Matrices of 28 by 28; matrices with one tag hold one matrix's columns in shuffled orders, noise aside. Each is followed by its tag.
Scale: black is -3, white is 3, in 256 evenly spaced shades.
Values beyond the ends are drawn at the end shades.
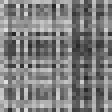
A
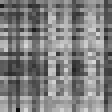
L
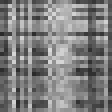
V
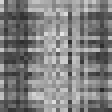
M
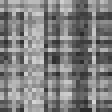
M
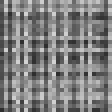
M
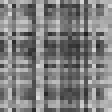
A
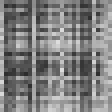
L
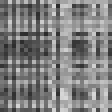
A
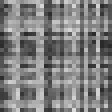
A
